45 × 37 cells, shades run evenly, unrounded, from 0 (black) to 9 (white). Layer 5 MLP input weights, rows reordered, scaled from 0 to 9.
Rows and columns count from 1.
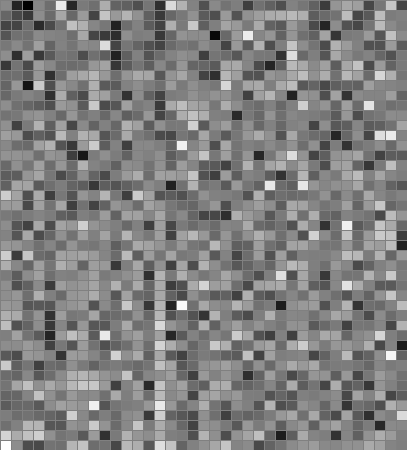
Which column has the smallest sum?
5
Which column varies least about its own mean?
13
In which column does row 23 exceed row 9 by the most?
32
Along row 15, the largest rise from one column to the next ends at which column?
17
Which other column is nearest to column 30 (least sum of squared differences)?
14
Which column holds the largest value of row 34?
10
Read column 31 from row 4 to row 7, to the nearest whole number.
2 6 6 3
